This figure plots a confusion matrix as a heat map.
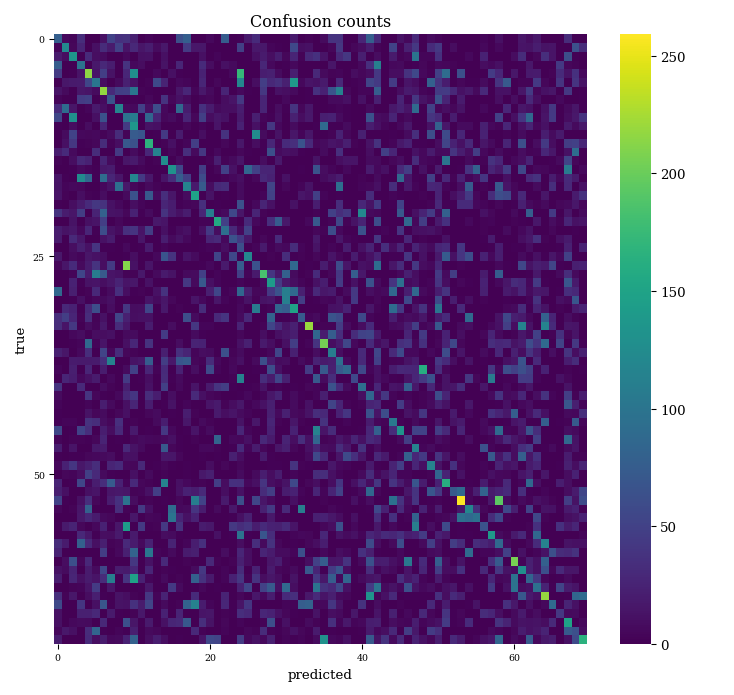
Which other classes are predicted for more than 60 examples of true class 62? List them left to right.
7, 10, 18, 36, 38, 60
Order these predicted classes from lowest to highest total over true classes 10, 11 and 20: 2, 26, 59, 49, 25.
25, 59, 2, 49, 26
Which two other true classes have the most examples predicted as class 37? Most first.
6, 17
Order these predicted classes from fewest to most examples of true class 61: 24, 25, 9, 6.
25, 9, 24, 6
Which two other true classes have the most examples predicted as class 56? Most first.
52, 47
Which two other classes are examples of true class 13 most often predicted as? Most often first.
68, 28
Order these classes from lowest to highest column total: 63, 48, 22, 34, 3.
22, 48, 3, 63, 34
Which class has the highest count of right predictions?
53
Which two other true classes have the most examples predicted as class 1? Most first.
8, 32
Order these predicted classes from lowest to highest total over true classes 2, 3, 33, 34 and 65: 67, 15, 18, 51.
15, 51, 67, 18
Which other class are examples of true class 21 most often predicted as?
46
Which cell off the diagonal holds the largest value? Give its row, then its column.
26, 9
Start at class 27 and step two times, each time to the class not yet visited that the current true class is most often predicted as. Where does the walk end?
31
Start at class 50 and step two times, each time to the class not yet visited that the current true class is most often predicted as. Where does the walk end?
24
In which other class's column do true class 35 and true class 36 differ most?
64
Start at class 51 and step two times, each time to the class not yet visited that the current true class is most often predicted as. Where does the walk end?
67
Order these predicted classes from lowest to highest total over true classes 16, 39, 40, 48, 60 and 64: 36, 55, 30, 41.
55, 30, 36, 41
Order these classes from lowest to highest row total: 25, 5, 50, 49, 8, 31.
50, 49, 25, 8, 31, 5
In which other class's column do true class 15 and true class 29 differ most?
30
